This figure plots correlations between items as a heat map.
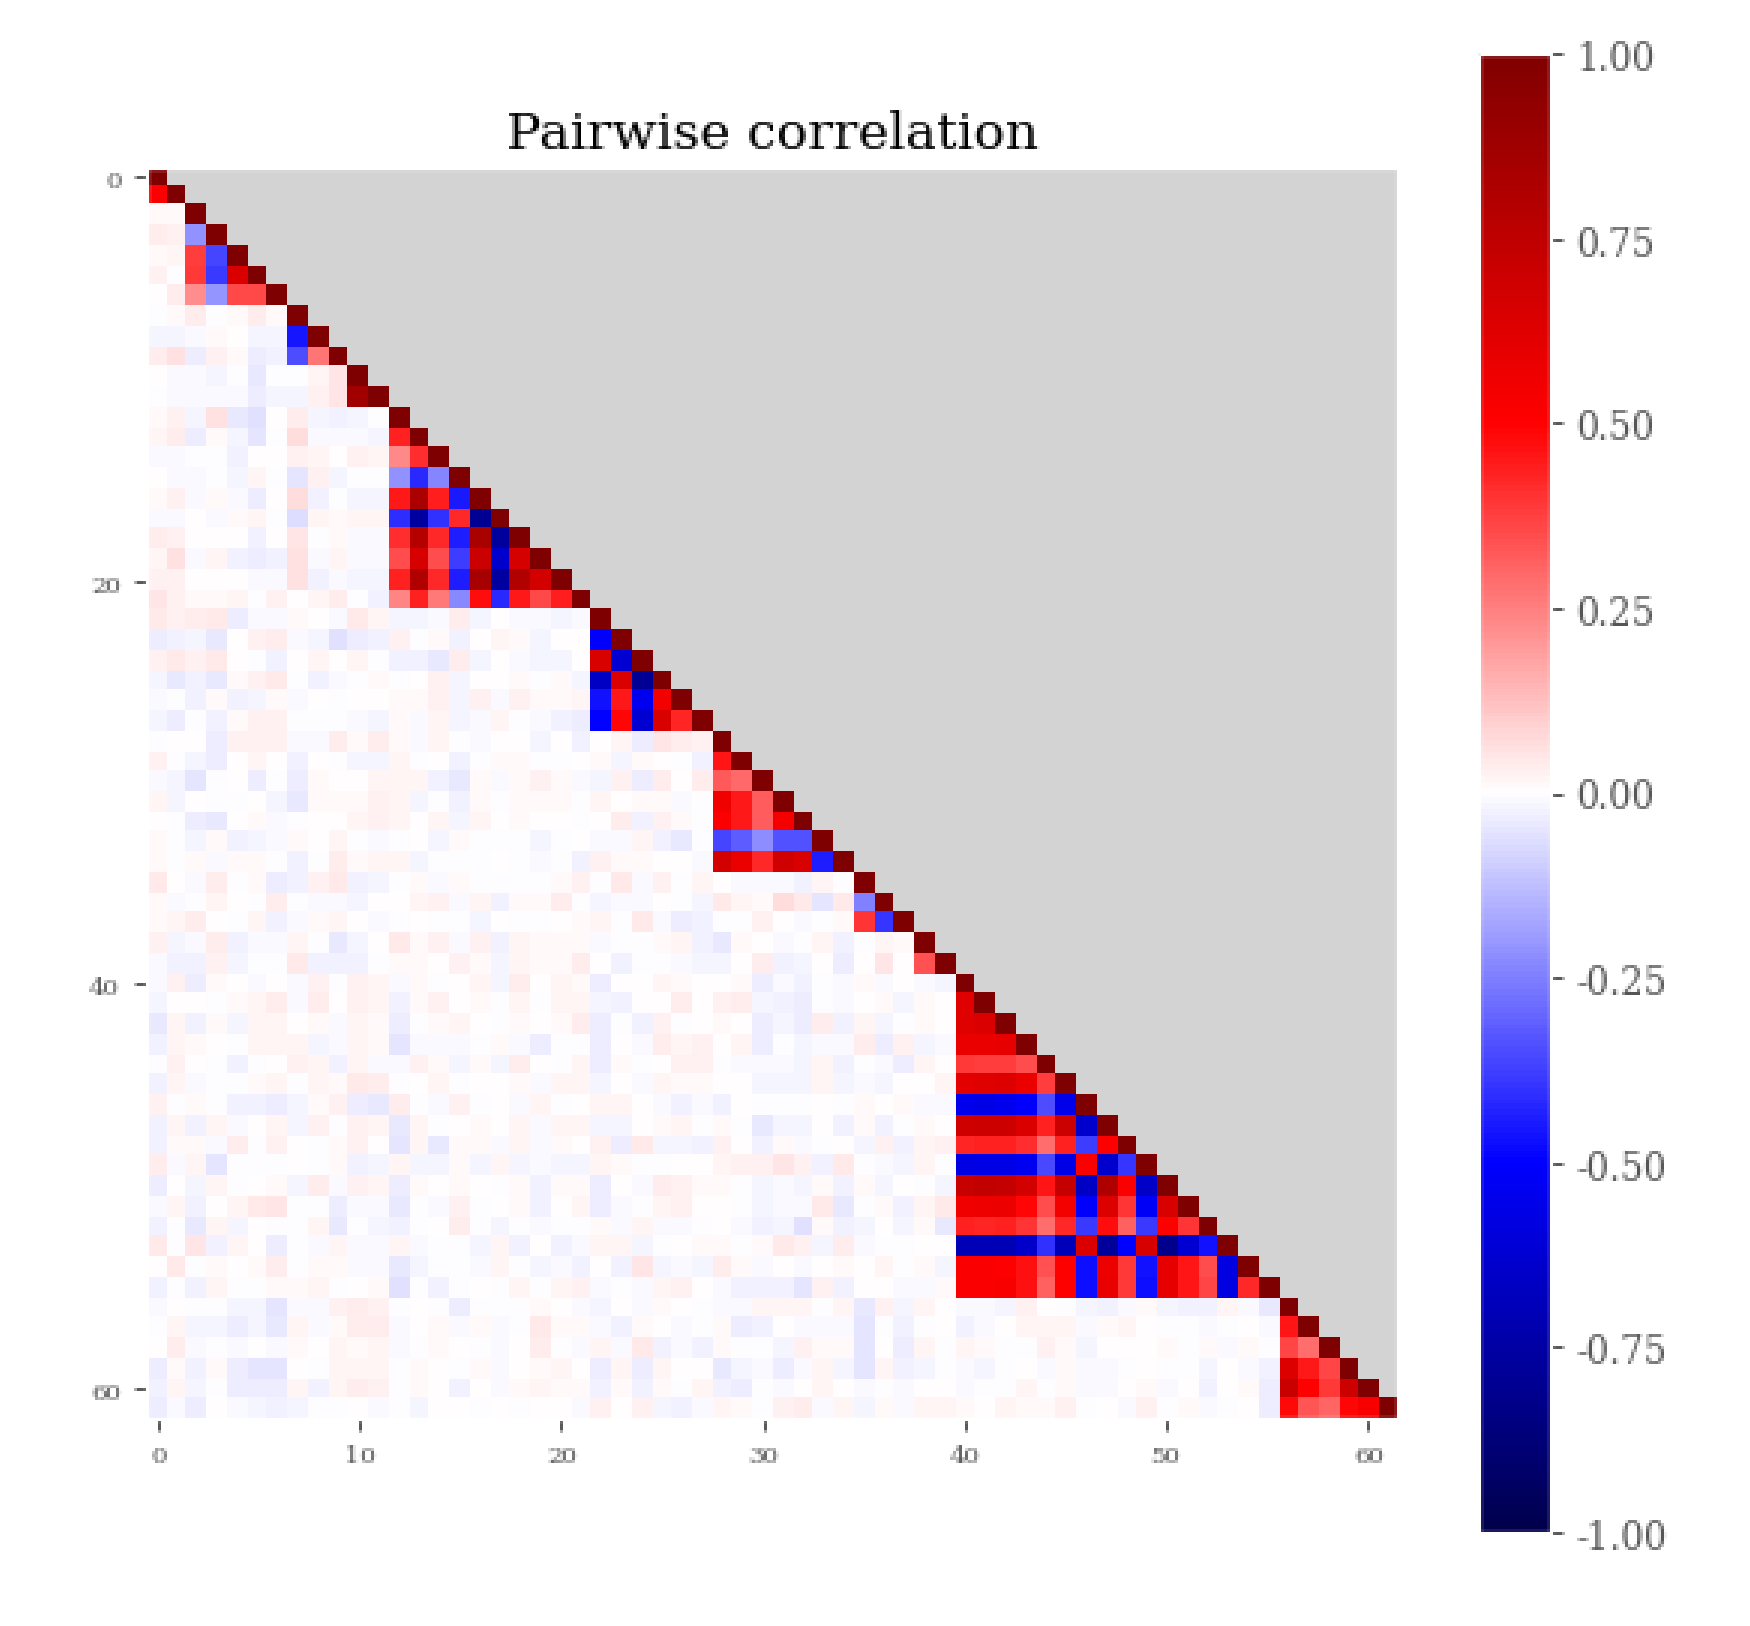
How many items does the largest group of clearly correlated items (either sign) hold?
16
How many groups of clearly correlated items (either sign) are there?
11
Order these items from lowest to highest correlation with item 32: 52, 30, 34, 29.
52, 30, 29, 34
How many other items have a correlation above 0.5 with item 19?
4
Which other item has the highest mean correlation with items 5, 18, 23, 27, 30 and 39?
25
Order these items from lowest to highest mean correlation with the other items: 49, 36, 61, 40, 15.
49, 15, 36, 61, 40
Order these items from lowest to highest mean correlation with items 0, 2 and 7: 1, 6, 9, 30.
9, 30, 6, 1
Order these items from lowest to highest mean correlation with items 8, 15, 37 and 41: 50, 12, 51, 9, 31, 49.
49, 12, 31, 9, 51, 50
